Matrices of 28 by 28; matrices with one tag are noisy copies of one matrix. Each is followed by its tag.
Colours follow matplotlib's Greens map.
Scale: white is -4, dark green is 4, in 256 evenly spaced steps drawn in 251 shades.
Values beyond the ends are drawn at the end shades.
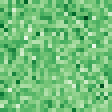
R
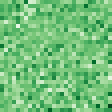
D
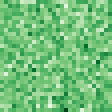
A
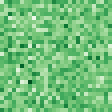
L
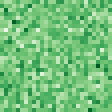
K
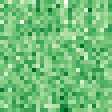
A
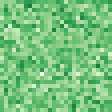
K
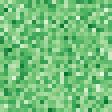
K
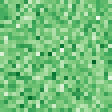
D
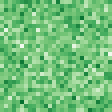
K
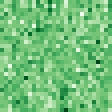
A
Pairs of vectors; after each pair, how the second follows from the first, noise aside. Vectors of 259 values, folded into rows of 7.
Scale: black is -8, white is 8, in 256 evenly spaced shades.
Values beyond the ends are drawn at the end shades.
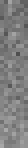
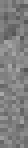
wrapped around, negated.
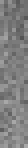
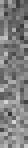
scaled up.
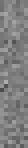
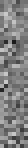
scaled up.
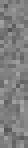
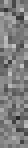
reversed, scaled up.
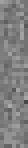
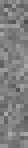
shuffled.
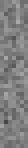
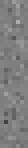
partly zeroed.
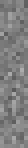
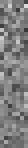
wrapped around, scaled up.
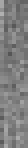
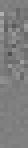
partly zeroed.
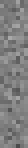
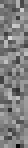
scaled up.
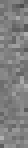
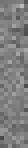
sign-scrambled.
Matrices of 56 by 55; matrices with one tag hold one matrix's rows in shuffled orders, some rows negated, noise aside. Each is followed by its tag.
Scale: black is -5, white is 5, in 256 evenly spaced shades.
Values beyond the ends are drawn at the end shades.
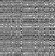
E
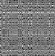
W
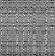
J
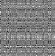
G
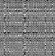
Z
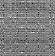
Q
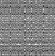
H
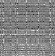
Q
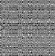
W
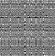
H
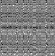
J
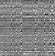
E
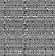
Z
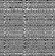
Z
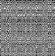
G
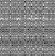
H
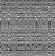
G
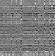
E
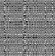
Z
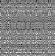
G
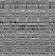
Q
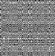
W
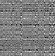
E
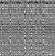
H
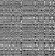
E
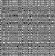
W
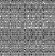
H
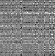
E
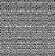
G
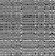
E
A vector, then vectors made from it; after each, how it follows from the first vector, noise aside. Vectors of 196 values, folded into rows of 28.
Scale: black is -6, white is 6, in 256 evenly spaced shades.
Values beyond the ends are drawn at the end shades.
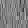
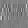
wrapped around, negated, partly zeroed.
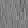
shrunk.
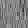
copied.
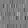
negated, partly zeroed.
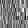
negated, scaled up.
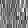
negated, scaled up.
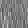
reversed, negated.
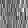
negated, scaled up.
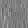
reversed, negated, shrunk.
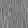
reversed, negated, shrunk.
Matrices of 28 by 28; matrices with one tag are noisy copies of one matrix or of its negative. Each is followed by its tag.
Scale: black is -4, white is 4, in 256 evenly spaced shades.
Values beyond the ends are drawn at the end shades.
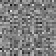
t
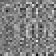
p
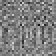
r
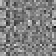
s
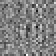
p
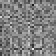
t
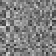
s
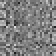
s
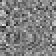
s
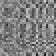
p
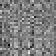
t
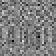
r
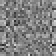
s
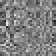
s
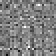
t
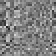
s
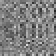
p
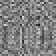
r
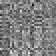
t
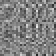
p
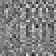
p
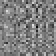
p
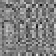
p
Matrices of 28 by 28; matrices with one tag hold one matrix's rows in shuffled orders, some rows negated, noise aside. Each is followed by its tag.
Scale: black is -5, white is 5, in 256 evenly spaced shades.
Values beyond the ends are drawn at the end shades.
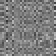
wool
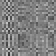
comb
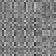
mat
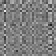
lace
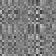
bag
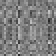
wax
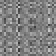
wax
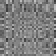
wool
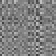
bag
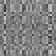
lace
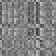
bag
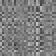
bag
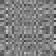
wool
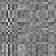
comb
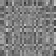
wool
